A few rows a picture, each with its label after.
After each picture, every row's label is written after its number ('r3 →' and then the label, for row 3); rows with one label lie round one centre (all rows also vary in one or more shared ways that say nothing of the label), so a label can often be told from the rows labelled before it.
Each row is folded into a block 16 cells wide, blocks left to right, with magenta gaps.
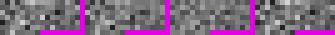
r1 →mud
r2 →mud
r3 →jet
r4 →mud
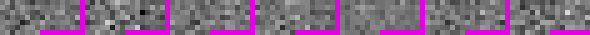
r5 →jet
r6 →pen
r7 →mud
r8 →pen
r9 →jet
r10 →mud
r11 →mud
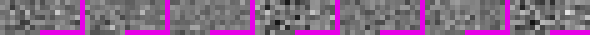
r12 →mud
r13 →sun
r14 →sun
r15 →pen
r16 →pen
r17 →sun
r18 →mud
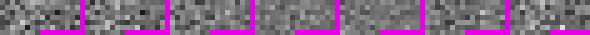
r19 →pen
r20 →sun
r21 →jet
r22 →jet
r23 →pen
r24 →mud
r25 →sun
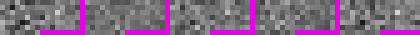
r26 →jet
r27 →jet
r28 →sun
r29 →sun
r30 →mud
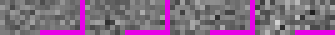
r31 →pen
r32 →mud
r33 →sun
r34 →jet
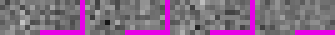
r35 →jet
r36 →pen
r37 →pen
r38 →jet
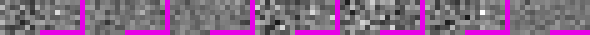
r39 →mud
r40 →pen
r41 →mud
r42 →sun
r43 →sun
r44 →mud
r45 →pen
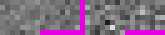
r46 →sun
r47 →sun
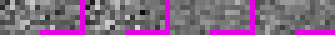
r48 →sun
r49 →sun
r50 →mud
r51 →mud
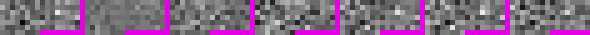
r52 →mud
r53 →mud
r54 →sun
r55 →mud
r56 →sun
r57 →sun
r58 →pen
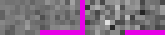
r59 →sun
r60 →jet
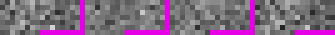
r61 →sun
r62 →mud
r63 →pen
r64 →pen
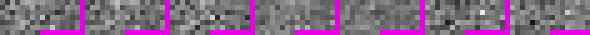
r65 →sun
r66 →sun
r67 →pen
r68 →pen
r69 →sun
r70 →mud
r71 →mud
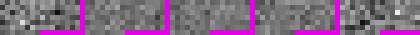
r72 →jet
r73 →sun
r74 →jet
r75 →mud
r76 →mud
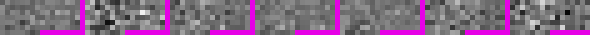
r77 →mud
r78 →mud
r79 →sun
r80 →sun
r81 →sun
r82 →pen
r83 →sun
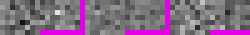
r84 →mud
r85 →pen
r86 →pen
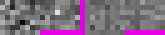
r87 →pen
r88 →mud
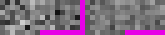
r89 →pen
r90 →mud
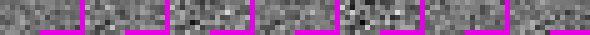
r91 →pen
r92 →sun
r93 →pen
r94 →jet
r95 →pen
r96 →mud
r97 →pen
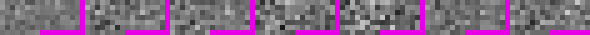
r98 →pen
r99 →pen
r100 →sun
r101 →mud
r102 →sun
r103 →mud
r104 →mud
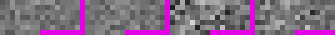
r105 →sun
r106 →pen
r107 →mud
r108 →sun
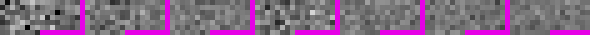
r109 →mud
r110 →jet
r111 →jet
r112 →mud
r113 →mud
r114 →pen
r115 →mud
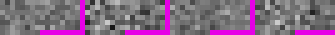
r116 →mud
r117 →mud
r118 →sun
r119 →jet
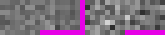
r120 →pen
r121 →jet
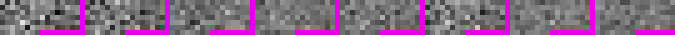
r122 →jet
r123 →pen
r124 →mud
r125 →sun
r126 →sun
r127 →pen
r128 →jet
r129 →pen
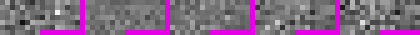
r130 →mud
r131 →jet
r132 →jet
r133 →jet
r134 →jet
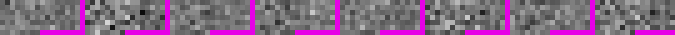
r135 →sun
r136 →pen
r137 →sun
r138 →mud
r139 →sun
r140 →sun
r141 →jet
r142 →pen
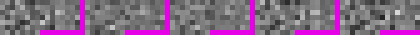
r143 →jet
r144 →sun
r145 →sun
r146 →jet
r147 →jet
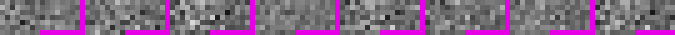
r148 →pen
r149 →pen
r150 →sun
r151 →sun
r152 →sun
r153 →mud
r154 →sun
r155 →sun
